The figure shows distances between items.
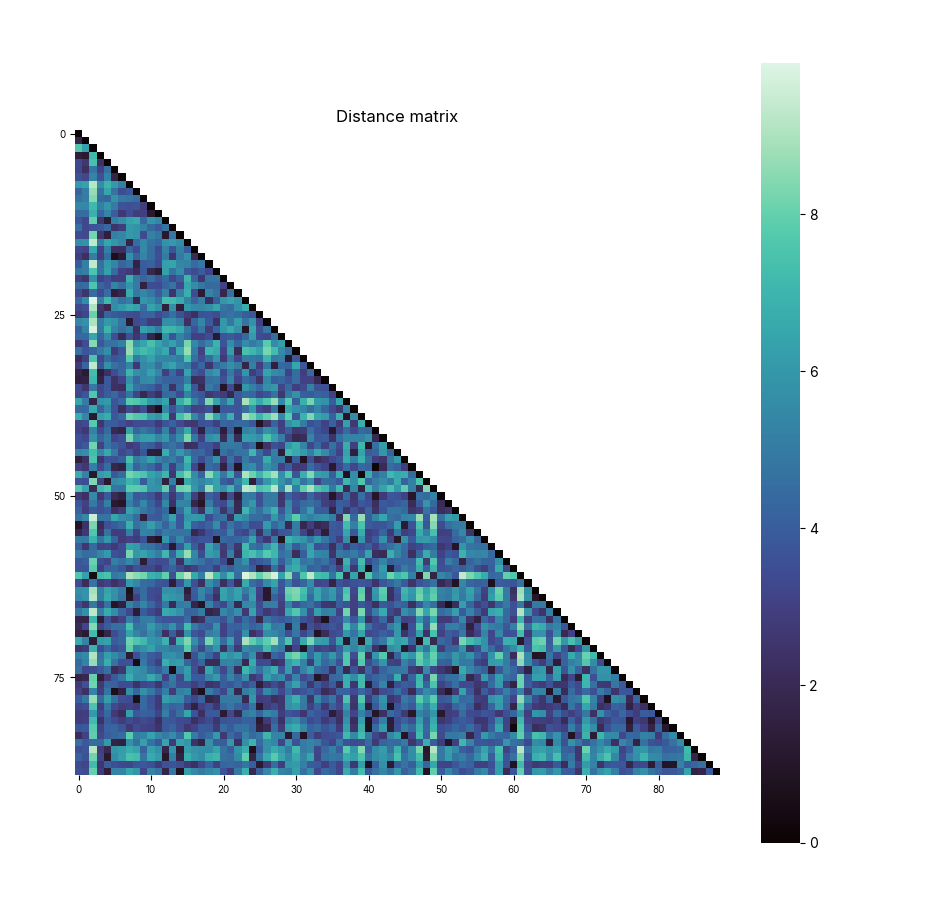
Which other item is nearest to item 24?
85
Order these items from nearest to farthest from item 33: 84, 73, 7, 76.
76, 84, 73, 7
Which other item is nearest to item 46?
41
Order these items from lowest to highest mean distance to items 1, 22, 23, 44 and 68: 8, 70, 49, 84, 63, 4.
8, 84, 4, 63, 70, 49
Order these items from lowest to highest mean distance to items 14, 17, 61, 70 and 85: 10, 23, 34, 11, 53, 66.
34, 11, 10, 53, 66, 23
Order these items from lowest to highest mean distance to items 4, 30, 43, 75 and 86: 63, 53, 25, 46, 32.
25, 46, 32, 53, 63
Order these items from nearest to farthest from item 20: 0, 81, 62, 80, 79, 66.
80, 62, 0, 81, 79, 66
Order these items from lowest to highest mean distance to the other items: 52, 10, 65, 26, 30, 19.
65, 52, 19, 10, 26, 30
